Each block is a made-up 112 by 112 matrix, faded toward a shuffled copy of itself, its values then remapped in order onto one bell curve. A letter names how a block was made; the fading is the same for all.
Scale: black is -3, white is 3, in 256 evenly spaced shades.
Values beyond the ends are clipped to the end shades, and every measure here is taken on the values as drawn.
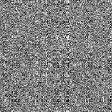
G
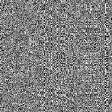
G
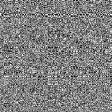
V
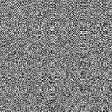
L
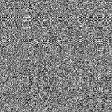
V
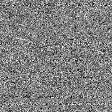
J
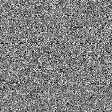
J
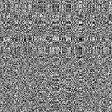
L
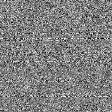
J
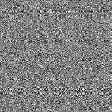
V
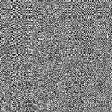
L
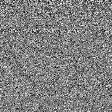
J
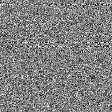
J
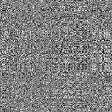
V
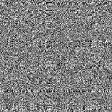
V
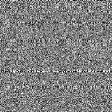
V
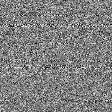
J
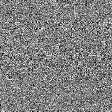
J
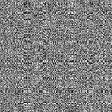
L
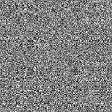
V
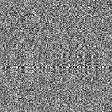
V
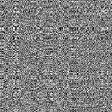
L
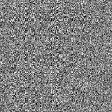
G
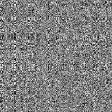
G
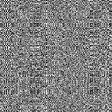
L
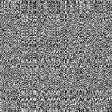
L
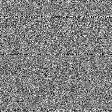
J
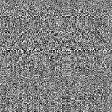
V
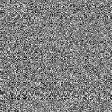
V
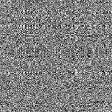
V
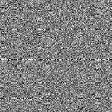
V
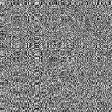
L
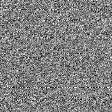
J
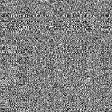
V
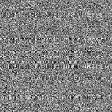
V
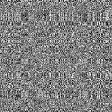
L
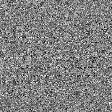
J
